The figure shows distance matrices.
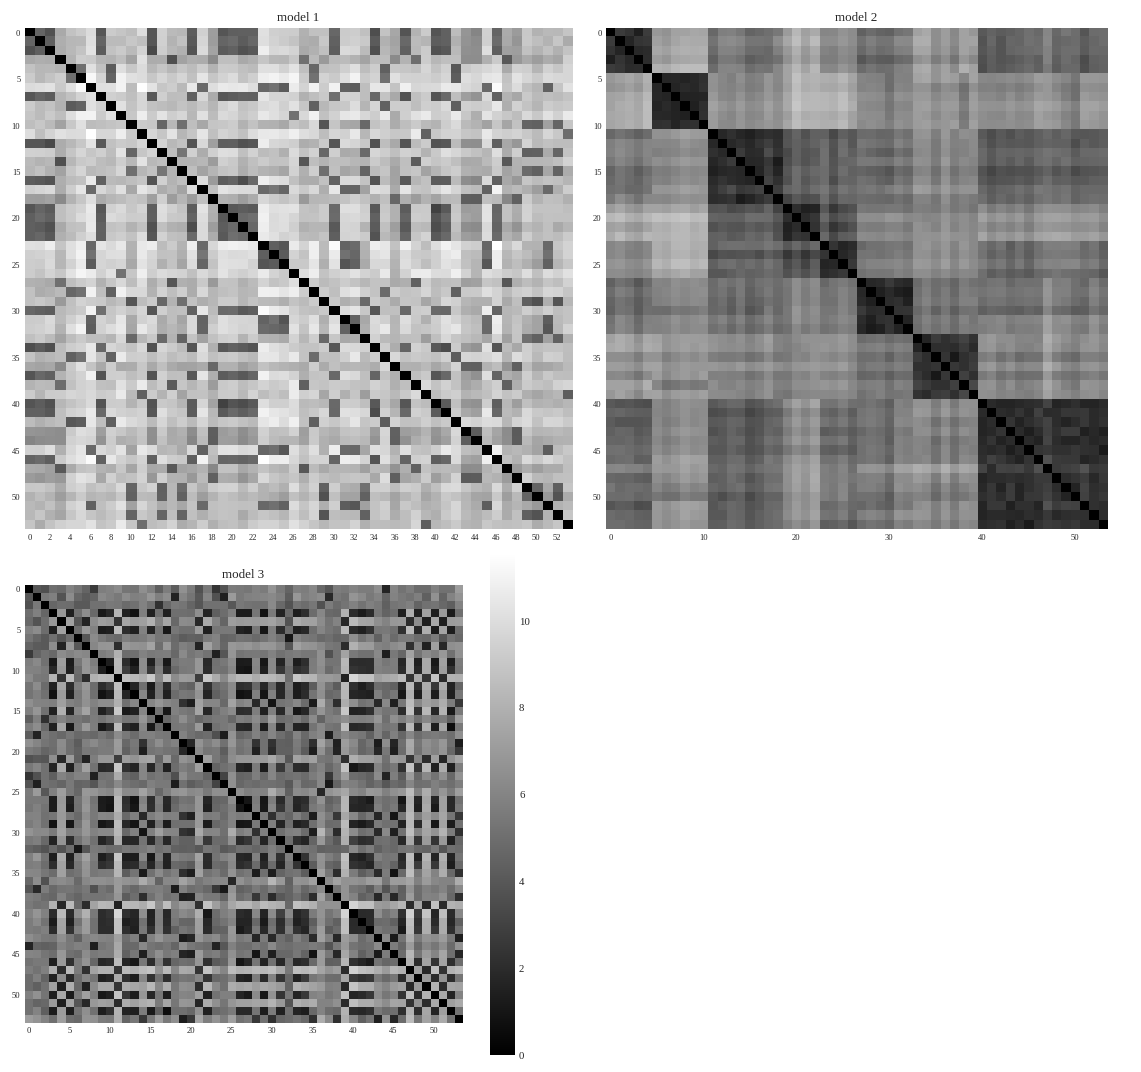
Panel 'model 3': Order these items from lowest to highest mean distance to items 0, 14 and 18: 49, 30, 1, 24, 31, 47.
24, 1, 30, 31, 49, 47
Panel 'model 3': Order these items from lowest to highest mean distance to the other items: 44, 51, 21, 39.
44, 21, 51, 39
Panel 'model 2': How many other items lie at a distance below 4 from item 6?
5
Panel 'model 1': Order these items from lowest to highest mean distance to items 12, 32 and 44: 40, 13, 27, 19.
40, 19, 27, 13
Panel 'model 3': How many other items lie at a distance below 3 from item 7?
7
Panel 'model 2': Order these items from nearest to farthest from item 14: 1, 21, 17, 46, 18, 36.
18, 17, 21, 46, 1, 36
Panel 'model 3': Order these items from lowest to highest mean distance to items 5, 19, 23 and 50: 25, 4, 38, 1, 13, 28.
13, 38, 28, 1, 25, 4
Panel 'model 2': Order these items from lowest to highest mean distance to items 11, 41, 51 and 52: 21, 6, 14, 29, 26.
14, 26, 29, 21, 6
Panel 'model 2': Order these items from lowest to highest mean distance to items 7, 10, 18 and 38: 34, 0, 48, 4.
34, 48, 0, 4
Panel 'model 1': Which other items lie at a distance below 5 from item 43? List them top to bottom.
18, 36, 44, 48
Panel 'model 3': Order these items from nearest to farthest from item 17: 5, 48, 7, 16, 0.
5, 48, 16, 0, 7
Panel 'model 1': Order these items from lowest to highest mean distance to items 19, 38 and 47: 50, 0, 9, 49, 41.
0, 41, 50, 49, 9
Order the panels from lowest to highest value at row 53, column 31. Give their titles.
model 3, model 2, model 1
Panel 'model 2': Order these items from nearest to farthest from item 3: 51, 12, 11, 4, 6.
4, 51, 11, 12, 6
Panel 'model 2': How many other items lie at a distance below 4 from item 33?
6
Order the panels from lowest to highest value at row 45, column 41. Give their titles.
model 2, model 3, model 1
